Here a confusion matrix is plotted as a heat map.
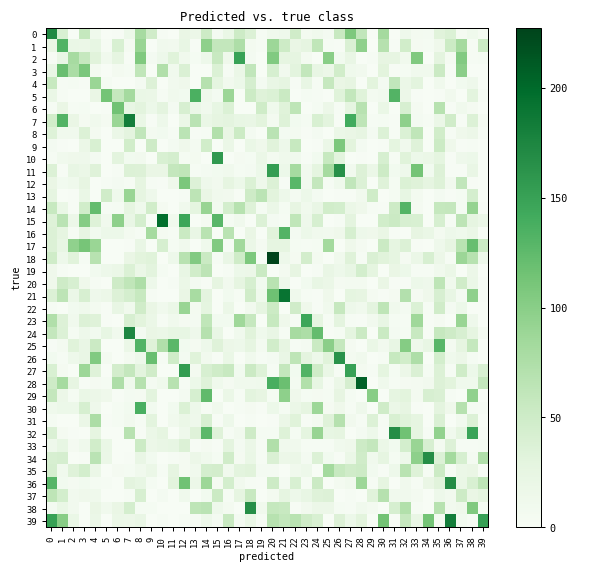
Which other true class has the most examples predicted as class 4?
14
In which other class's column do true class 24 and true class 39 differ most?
7
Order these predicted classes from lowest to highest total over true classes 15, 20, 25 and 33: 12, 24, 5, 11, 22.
5, 22, 24, 11, 12
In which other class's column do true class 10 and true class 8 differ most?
15
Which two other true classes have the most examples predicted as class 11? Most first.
25, 28
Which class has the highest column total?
20
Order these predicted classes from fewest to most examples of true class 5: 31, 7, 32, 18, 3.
3, 32, 18, 7, 31
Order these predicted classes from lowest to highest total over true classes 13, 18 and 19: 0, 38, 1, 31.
1, 31, 0, 38
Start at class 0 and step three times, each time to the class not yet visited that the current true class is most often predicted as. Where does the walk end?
22
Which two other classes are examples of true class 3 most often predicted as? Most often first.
1, 37
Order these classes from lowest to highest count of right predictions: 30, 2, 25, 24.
30, 2, 25, 24
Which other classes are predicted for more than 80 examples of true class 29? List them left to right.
14, 21, 38
